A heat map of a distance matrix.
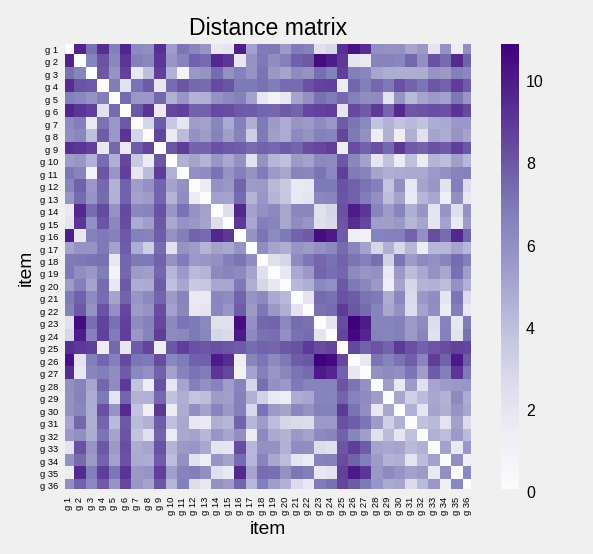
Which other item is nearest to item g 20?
g 29
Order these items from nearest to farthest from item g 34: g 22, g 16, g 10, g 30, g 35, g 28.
g 22, g 10, g 30, g 28, g 35, g 16
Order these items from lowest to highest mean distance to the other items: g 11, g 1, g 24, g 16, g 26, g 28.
g 28, g 11, g 1, g 24, g 16, g 26
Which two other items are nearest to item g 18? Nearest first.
g 5, g 19
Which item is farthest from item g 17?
g 6
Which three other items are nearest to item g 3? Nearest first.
g 11, g 7, g 8
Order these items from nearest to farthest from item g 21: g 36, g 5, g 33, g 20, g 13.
g 13, g 36, g 20, g 5, g 33
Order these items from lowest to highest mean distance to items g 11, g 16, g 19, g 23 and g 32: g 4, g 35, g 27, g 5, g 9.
g 5, g 27, g 35, g 4, g 9
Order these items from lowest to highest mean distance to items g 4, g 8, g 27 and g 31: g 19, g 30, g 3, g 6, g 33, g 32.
g 32, g 30, g 19, g 3, g 33, g 6
